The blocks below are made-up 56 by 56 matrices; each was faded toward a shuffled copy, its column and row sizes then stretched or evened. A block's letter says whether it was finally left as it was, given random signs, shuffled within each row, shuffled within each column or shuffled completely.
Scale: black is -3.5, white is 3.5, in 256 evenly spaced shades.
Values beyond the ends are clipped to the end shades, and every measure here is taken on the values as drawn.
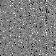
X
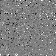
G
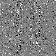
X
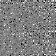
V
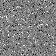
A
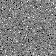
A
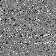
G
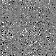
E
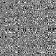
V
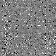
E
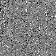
X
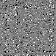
E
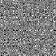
V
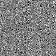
X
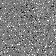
A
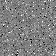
A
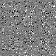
V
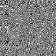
V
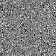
X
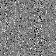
X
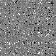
E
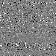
G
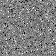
A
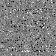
G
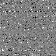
G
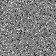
A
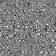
G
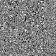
X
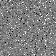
A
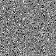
X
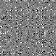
V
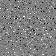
G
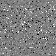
G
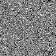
X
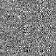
V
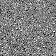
A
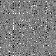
V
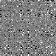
V
